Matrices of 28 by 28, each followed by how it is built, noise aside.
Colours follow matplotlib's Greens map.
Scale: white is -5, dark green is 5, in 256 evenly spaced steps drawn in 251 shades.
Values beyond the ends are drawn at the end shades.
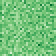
repeating rows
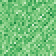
Hankel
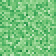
repeating rows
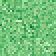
banded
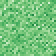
Hankel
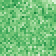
smooth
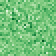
banded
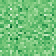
low rank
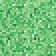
repeating rows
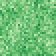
smooth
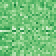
low rank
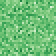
repeating rows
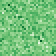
banded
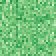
repeating rows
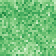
smooth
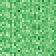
repeating rows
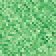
Toeplitz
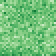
smooth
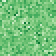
banded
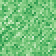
Hankel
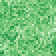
smooth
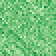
Toeplitz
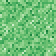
Hankel
